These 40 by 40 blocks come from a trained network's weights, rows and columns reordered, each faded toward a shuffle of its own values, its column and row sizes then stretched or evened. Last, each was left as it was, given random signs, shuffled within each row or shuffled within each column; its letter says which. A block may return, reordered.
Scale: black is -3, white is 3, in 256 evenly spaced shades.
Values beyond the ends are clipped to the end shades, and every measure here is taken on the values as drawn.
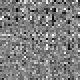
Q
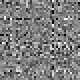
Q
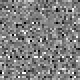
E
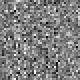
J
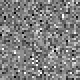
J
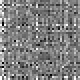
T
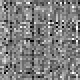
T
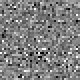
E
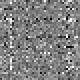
Q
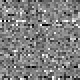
E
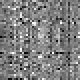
T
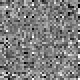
Q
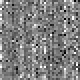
J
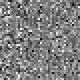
J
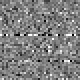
E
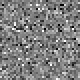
E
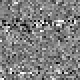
E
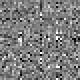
Q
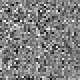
Q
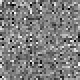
Q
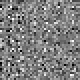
Q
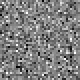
J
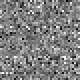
E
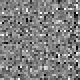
Q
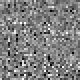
Q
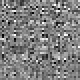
T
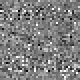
E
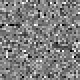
E
